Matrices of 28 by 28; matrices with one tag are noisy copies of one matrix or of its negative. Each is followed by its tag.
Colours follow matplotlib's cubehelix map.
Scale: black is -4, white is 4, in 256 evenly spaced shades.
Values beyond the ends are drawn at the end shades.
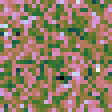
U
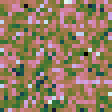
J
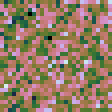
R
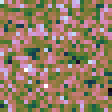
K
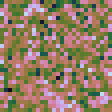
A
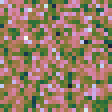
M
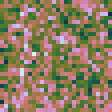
J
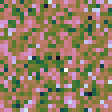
M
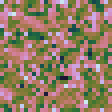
U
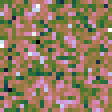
A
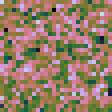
K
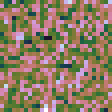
R
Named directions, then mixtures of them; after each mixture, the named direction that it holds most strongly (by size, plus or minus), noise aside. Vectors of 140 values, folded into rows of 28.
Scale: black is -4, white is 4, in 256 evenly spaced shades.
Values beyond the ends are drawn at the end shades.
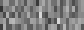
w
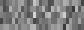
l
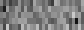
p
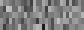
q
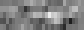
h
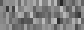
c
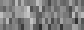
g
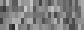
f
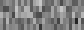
g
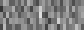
w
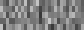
w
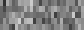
f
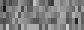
p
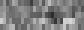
h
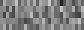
c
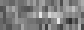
h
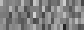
l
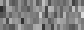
q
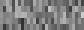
q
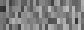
p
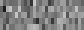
q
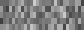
l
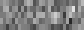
l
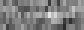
h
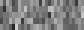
f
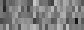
l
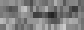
h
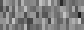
c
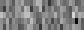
g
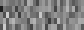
w
